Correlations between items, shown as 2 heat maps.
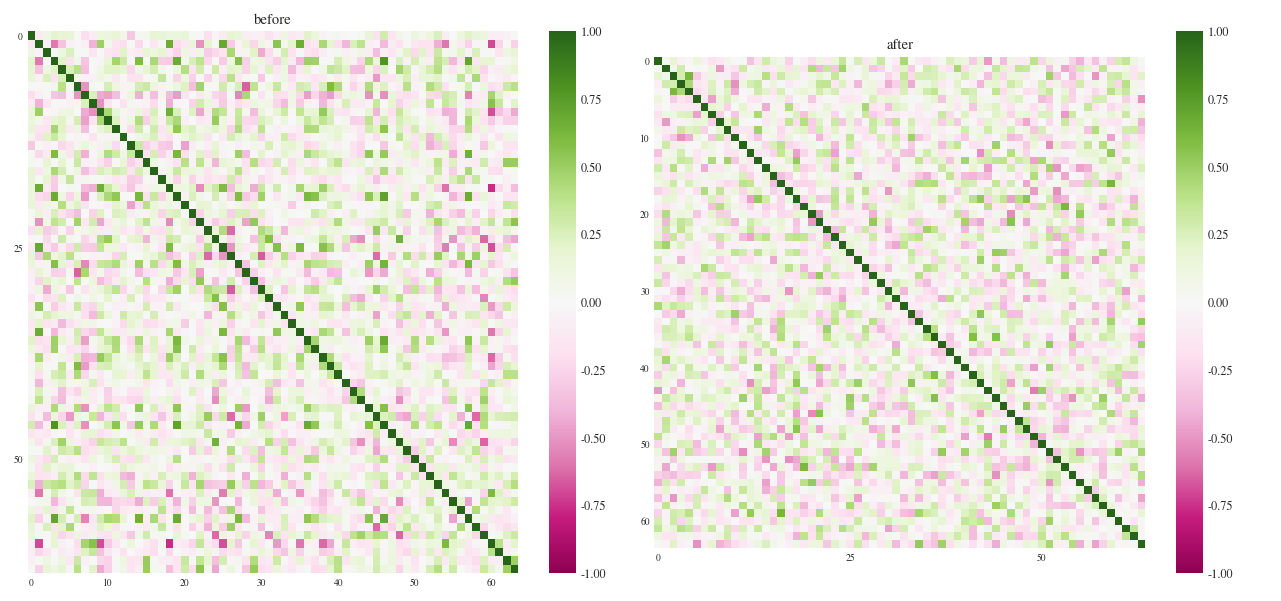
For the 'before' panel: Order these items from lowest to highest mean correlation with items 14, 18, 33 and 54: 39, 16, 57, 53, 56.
56, 53, 39, 16, 57
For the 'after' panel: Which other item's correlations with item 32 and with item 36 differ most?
41
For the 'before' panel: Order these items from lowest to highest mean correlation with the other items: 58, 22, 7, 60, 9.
7, 60, 58, 9, 22
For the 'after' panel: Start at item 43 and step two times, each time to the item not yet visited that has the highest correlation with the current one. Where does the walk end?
13
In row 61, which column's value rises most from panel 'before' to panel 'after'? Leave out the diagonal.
9
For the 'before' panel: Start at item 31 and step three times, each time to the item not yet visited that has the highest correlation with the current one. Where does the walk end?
4
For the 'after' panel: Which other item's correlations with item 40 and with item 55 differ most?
51
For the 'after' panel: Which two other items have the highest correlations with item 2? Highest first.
4, 51
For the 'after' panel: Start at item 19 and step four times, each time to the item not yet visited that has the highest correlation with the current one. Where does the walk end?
46
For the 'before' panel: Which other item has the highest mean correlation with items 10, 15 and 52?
6
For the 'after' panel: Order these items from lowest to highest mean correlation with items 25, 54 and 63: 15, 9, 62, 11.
9, 11, 62, 15
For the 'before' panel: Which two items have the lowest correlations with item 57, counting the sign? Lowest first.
7, 55
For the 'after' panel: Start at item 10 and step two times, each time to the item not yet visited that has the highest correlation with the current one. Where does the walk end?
42
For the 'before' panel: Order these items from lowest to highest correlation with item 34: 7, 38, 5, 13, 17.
5, 17, 38, 7, 13
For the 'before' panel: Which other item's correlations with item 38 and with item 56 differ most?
25
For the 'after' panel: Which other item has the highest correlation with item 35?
22
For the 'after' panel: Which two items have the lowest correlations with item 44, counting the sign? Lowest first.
54, 63
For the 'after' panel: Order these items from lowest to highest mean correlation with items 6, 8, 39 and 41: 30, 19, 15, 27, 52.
15, 30, 52, 27, 19
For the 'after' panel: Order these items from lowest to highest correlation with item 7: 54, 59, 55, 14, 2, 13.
14, 55, 2, 59, 54, 13
